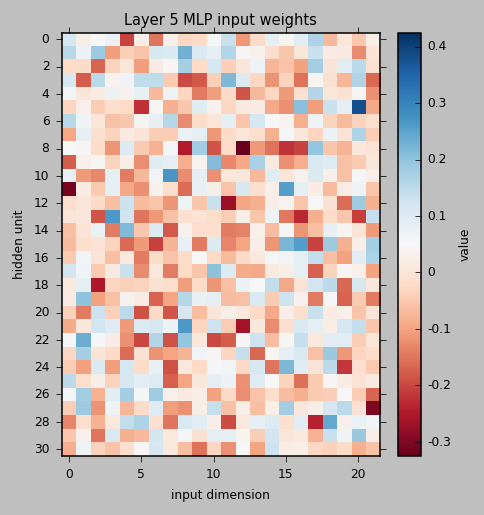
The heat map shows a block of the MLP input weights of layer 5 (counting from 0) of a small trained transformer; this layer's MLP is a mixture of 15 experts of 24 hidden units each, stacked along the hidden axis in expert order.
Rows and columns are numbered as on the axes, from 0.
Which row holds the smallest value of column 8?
8
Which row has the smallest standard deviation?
7
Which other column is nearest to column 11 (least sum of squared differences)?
0
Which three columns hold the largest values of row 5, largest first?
20, 16, 18
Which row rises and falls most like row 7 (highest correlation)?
5
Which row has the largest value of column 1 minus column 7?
22
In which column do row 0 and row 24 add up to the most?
15
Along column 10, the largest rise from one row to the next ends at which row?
9
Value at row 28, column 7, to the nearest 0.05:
-0.15
